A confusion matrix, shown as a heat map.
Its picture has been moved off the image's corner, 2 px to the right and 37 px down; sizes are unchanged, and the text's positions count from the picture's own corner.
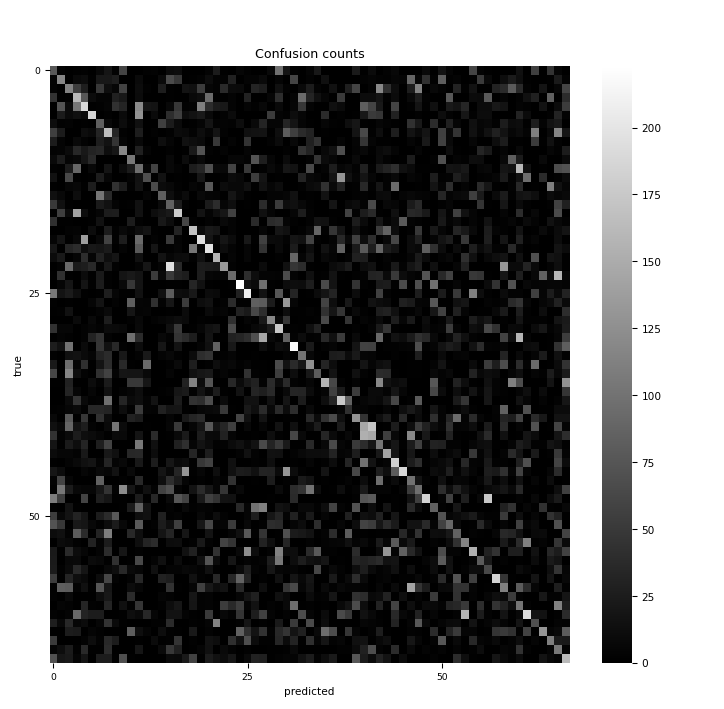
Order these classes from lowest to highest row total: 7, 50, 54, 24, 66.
50, 66, 24, 7, 54
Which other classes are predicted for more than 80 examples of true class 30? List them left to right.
10, 27, 42, 60
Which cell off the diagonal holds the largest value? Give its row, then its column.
22, 15
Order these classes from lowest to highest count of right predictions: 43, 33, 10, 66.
10, 33, 43, 66
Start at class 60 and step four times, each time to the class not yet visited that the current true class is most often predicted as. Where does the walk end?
8
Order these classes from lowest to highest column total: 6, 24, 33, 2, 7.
24, 33, 6, 2, 7
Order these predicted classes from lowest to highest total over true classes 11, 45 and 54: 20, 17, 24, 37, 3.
37, 24, 20, 3, 17
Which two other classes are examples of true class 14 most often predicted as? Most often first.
6, 54
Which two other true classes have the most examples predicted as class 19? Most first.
4, 9
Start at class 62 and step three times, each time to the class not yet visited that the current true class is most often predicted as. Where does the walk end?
2
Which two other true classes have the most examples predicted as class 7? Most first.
52, 37
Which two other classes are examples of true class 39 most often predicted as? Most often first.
52, 2
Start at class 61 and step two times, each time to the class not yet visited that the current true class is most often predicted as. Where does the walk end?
44
